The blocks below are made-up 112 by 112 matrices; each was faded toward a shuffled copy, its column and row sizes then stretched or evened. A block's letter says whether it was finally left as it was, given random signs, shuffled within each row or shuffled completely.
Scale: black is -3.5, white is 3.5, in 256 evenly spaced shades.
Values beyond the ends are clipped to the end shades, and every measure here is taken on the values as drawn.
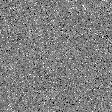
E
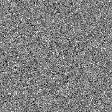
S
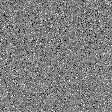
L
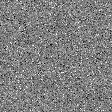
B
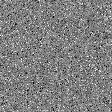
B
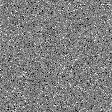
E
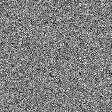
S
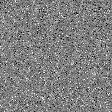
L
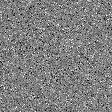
B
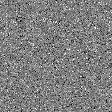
L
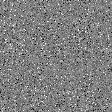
L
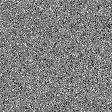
B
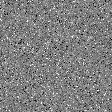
B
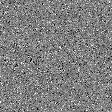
E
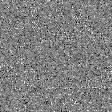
E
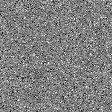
E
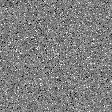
B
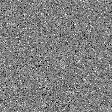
L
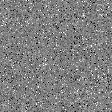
S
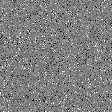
S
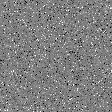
B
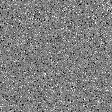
E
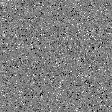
S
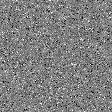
E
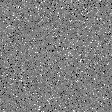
B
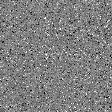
L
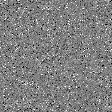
L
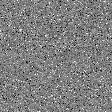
E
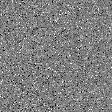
L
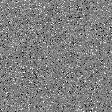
S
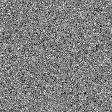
L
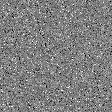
B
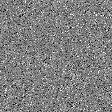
L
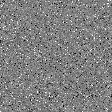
L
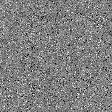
L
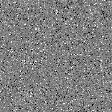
S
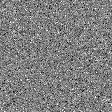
B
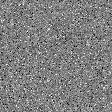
B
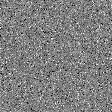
B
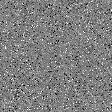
L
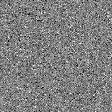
S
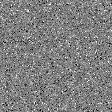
E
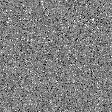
L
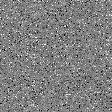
S
